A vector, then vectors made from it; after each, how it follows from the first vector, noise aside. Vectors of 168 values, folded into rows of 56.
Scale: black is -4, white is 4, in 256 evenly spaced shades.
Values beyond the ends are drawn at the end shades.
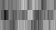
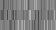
partly zeroed.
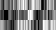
scaled up.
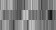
reversed.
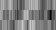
reversed.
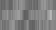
reversed, negated, shrunk.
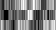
scaled up.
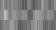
negated, shrunk.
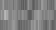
negated, shrunk.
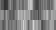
wrapped around.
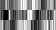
scaled up.
